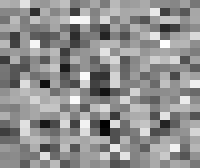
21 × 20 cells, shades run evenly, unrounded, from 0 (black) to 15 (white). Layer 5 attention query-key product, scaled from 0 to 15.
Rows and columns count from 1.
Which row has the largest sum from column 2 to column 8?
13
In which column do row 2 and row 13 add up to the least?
17
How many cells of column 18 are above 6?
18
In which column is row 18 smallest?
12
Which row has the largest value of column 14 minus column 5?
16
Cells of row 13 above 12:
4
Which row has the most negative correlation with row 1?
3
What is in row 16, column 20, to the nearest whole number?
10
